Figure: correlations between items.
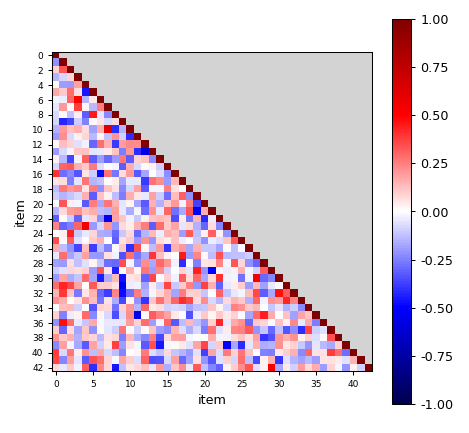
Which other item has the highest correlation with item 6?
3
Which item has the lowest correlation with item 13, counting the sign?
12
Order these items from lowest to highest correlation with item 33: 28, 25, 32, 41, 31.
41, 28, 25, 32, 31
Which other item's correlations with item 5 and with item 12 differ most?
8
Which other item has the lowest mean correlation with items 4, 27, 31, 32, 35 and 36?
9
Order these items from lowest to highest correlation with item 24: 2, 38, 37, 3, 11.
11, 3, 38, 37, 2
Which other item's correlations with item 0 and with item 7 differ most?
10
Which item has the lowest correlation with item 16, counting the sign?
6
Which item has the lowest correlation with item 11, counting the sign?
35
